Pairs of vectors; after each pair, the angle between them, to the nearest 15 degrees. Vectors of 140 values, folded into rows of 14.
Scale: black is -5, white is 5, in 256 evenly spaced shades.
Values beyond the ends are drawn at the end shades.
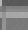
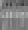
30 degrees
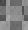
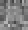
45 degrees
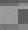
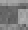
165 degrees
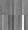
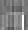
30 degrees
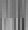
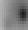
75 degrees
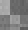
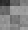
135 degrees
